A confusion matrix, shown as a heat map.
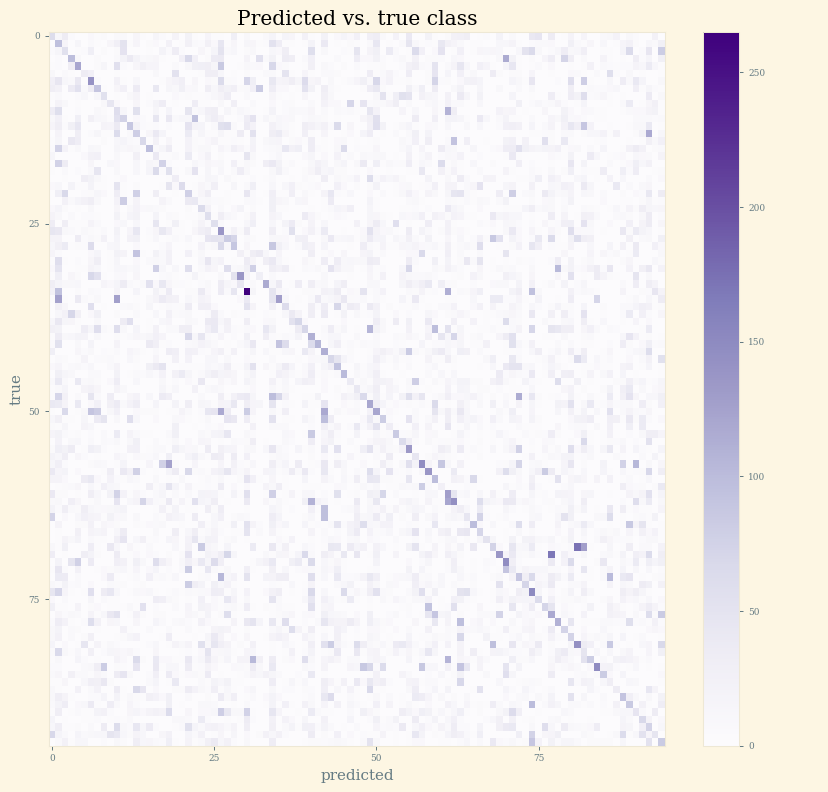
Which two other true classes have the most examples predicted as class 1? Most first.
35, 34
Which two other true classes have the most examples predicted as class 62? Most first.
14, 40
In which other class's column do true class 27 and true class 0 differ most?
68
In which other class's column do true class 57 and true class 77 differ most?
18
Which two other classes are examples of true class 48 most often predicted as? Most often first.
72, 34
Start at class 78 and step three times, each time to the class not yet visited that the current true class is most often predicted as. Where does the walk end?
55
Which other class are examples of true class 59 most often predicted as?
65
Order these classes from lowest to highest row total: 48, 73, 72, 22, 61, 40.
22, 73, 40, 61, 72, 48
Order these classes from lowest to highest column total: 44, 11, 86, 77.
11, 86, 44, 77
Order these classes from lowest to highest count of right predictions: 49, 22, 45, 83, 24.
22, 24, 83, 45, 49
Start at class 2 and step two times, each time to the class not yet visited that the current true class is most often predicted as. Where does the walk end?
74
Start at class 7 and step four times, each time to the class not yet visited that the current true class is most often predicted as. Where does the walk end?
92
